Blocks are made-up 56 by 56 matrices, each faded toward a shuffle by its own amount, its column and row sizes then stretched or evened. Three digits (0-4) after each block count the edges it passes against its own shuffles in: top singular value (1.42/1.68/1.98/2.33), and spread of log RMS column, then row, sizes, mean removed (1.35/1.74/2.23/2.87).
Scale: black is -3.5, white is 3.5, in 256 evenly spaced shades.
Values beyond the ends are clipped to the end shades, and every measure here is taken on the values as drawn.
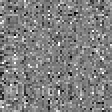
3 3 0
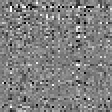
2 3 3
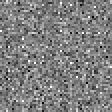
1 1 1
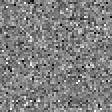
0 0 1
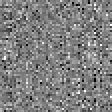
3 3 0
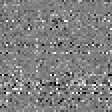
0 1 4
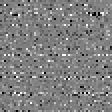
1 0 4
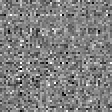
2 1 3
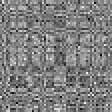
4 0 1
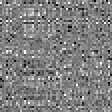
4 2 1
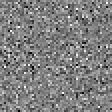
1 2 1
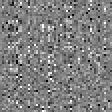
3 3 0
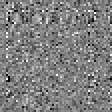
3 3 2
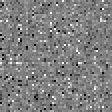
0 2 0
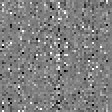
1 3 0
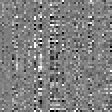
3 4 1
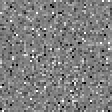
0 1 0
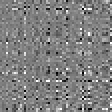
4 4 3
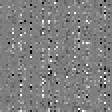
0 4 1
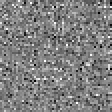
0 1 2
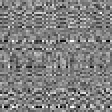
4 0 4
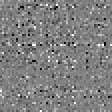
0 2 3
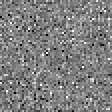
1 0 0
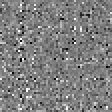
0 2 1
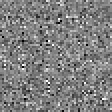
1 2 2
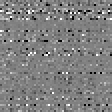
1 0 4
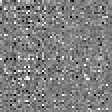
3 3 2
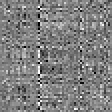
4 4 1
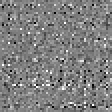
1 1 3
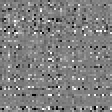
0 2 4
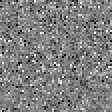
0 0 1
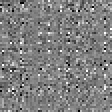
0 3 3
